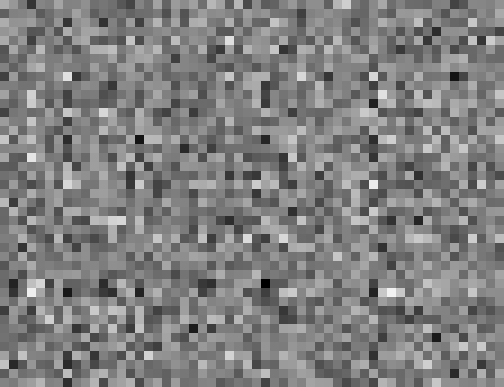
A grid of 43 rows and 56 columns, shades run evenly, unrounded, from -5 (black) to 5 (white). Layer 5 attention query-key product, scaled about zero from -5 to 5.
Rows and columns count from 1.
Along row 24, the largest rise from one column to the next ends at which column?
42
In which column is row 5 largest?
26
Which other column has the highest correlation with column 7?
53
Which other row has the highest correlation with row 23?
41
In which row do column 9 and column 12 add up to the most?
13
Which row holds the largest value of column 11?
35
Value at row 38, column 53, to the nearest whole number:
1
